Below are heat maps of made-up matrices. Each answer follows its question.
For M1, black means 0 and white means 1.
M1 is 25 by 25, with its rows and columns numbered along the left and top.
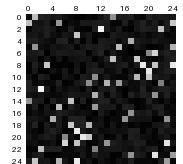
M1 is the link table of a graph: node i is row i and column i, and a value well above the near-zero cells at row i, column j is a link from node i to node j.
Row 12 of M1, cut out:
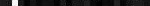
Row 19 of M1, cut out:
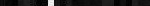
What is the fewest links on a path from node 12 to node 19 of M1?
7
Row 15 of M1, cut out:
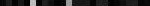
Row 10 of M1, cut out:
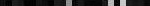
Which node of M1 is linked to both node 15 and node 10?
node 11
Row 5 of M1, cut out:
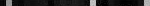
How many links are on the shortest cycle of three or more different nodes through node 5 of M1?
3
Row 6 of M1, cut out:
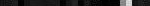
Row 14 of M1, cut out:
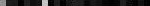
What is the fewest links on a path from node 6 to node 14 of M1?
5
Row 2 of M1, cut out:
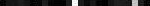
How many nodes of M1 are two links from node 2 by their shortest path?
1
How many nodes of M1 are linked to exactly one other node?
6
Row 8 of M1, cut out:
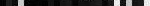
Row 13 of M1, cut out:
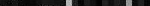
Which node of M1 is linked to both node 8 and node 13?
node 21
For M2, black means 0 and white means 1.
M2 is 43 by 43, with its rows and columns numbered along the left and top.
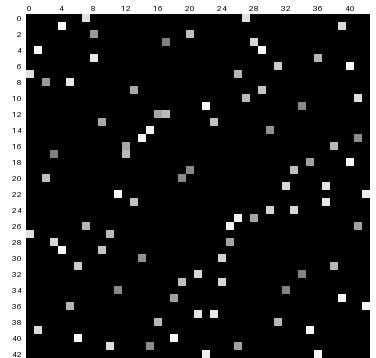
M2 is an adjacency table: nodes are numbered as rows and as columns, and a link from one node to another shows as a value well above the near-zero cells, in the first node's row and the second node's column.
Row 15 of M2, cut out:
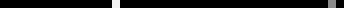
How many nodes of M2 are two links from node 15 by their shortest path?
3
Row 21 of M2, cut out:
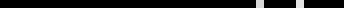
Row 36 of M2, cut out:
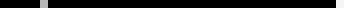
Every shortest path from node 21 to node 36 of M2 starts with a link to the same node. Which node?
node 32
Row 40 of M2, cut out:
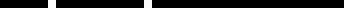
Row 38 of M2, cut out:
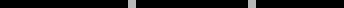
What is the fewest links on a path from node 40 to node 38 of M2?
3
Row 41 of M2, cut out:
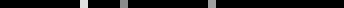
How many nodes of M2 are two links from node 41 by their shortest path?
4
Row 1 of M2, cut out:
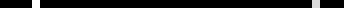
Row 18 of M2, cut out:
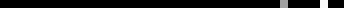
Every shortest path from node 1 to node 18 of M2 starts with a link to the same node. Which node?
node 39
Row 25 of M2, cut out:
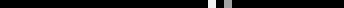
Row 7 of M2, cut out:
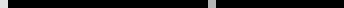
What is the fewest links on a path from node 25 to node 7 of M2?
2
